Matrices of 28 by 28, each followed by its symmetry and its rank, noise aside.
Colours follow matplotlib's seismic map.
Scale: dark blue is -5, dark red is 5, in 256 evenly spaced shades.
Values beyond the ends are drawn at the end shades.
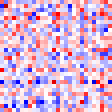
no symmetry, rank five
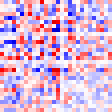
no symmetry, rank four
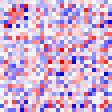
symmetric, rank four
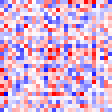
symmetric, rank four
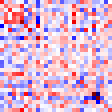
symmetric, rank four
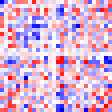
symmetric, rank four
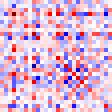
symmetric, rank three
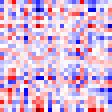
no symmetry, rank four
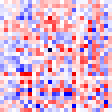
no symmetry, rank five
